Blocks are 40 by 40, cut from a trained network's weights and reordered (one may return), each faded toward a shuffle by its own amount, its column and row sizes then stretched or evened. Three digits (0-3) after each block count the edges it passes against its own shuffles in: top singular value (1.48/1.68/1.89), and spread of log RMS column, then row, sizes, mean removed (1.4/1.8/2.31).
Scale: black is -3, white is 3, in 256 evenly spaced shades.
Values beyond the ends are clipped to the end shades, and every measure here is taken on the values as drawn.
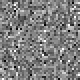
0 1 0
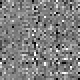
2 3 1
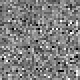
0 0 2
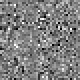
0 2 1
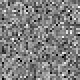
0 1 0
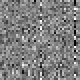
2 3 0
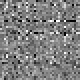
1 2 2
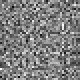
2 0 0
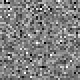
0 0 1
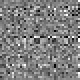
3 2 3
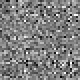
2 0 2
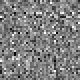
0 1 1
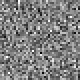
2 0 0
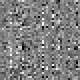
2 3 1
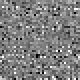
0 0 3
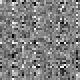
3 3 1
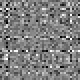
3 2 3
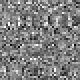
2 0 2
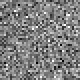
1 0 0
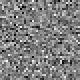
0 0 1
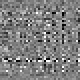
3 2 3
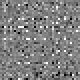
0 2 3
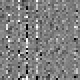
3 3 1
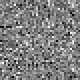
0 1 1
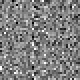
2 1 1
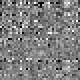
3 1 3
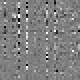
2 3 1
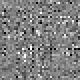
0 2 2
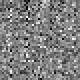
1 2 1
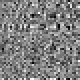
3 1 2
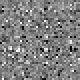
1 1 2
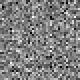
0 1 0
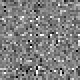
0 1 2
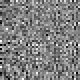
3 1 1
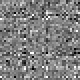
1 2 2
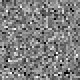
0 0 1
